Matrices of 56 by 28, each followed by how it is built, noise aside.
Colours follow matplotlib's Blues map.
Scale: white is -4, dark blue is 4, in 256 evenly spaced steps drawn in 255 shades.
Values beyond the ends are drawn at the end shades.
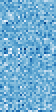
low rank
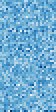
uneven rows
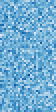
repeating rows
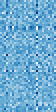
low rank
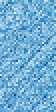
Hankel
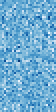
low rank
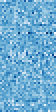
uneven rows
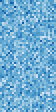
repeating rows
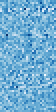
uneven rows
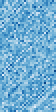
Hankel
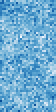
smooth
